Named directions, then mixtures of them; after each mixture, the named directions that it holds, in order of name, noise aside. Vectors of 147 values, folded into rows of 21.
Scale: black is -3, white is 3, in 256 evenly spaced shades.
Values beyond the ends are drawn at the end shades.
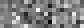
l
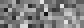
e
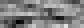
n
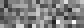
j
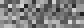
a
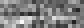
j, n.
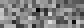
a, j, l.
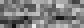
j, n.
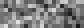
e, j, n.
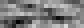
n.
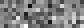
e, l.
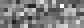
a, e, n.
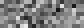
a, e, l.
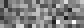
j.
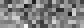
a, l.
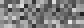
a.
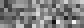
j.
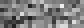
e, j, n.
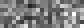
e, l, n.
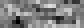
j, l, n.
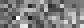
e, l.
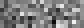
e, j, n.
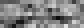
n.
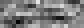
n.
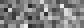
e.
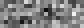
a, l, n.
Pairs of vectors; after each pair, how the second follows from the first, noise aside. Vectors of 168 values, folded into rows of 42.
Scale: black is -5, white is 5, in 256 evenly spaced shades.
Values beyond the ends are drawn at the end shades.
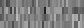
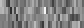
sign-scrambled.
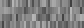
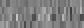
negated, partly zeroed.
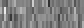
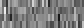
copied.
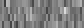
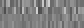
wrapped around, negated, partly zeroed.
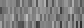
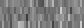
negated, partly zeroed.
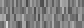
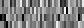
negated, scaled up.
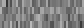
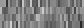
copied.
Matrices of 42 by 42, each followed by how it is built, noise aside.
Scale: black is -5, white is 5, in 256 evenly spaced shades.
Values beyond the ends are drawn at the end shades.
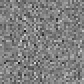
low rank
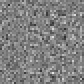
low rank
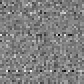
uneven rows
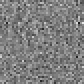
low rank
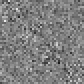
block diagonal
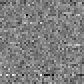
uneven rows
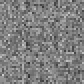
blocks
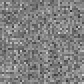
blocks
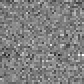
uneven rows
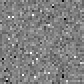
sparse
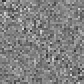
block diagonal
